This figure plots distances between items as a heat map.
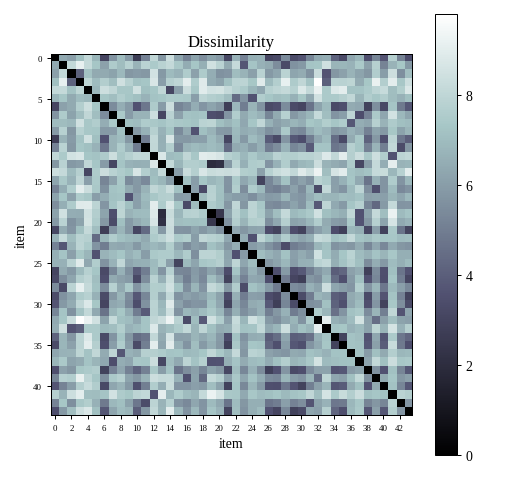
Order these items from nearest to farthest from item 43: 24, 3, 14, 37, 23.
23, 24, 37, 3, 14
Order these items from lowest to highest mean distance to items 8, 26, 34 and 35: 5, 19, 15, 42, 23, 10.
10, 42, 23, 15, 19, 5
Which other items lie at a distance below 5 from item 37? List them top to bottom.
7, 13, 19, 20
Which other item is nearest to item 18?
16
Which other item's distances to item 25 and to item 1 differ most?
15
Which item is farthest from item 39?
3
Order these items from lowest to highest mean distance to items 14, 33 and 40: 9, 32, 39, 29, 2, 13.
2, 29, 9, 13, 39, 32
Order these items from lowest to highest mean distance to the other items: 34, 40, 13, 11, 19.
40, 34, 11, 13, 19
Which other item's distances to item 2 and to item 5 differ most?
33
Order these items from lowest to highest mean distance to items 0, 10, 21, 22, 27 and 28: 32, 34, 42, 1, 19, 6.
6, 34, 42, 1, 32, 19
